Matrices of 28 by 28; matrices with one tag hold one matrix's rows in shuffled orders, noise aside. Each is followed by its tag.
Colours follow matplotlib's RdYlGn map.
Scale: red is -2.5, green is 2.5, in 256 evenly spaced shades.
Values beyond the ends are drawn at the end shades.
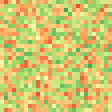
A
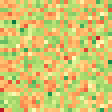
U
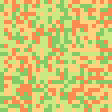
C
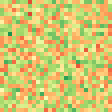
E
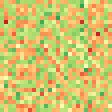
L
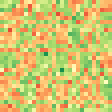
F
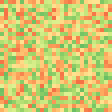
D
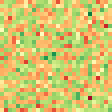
A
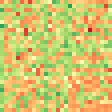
C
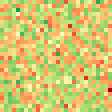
E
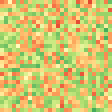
U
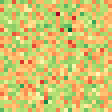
E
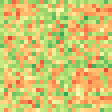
C
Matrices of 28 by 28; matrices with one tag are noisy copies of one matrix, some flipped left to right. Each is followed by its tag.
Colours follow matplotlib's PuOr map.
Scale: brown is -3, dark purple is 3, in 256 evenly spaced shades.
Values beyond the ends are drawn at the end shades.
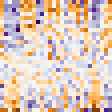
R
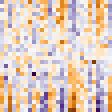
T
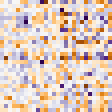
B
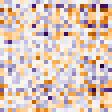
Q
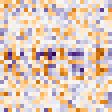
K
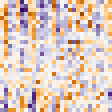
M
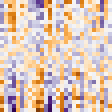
T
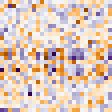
K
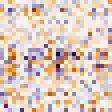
K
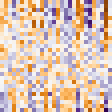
M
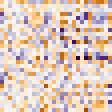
B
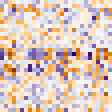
K
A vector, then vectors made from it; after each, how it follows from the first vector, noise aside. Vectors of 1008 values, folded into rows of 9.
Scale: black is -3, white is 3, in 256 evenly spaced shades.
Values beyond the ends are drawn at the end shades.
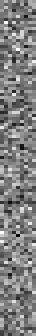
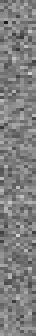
negated, shrunk.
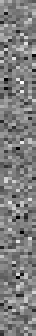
wrapped around, negated, partly zeroed.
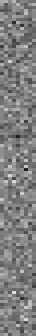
wrapped around, shrunk.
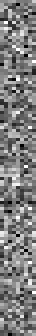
copied.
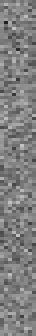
negated, shrunk.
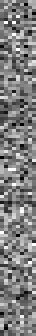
copied.
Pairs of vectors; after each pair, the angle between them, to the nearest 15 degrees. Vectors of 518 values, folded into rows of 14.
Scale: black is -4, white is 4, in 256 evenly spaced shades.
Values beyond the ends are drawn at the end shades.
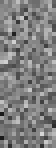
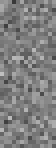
105 degrees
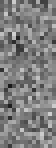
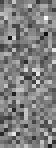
75 degrees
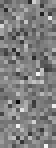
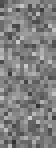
90 degrees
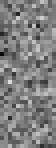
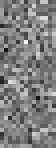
60 degrees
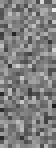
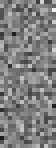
15 degrees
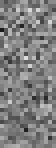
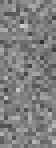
120 degrees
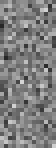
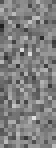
45 degrees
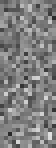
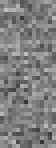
150 degrees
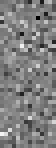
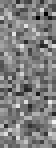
45 degrees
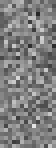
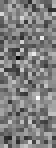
75 degrees
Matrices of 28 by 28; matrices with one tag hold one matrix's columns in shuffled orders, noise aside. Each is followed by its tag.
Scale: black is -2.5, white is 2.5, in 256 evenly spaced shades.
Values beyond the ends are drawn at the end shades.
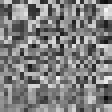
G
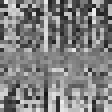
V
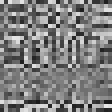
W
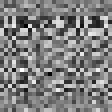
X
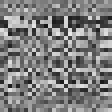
X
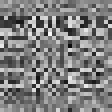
X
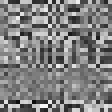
W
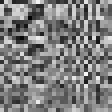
G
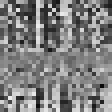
V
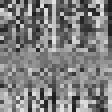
V
